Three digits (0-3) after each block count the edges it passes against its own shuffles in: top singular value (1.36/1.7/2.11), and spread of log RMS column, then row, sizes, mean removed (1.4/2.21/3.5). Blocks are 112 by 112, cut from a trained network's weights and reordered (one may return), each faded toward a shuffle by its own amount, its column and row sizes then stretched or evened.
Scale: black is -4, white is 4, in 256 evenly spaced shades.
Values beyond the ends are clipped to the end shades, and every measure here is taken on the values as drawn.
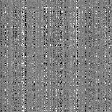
3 3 2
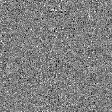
1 1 1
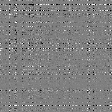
2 2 3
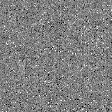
0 1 1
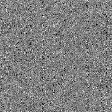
1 2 0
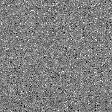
0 1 1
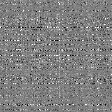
1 1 3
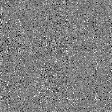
0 2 1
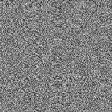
3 0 1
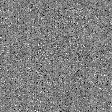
0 0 1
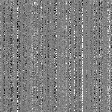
3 3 1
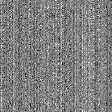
3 2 1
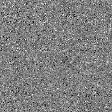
1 1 1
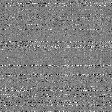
1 0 3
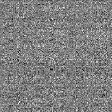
2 2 0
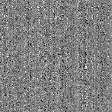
1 2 1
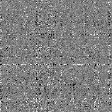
1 2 2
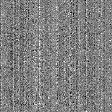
3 2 1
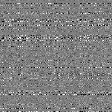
2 1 3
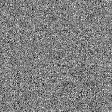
1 0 1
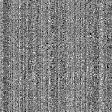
3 1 1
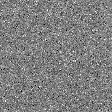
0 0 0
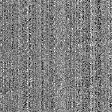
3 2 1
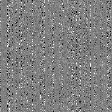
0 3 0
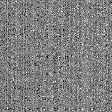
2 1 2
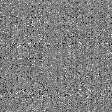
0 1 2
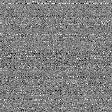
1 0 2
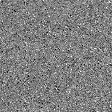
0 1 0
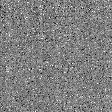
0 0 1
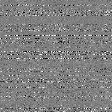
1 1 3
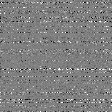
1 1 3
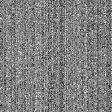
3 1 0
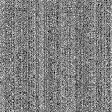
3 1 0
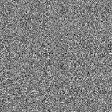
2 1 1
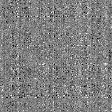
2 1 2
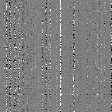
3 3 1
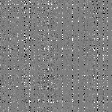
1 3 2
